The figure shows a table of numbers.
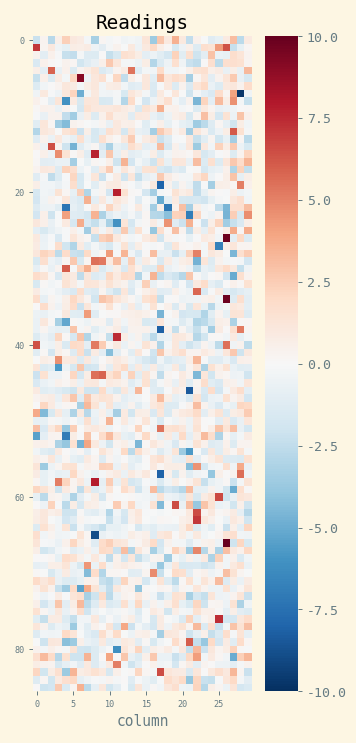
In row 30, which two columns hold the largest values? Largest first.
4, 7
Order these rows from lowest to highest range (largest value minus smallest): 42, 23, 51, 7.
42, 51, 23, 7
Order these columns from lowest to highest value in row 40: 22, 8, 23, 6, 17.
17, 22, 23, 6, 8
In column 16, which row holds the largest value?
70
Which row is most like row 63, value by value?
62
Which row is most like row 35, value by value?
47
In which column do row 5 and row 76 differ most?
6
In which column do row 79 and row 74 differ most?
21
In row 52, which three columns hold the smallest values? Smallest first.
4, 0, 25
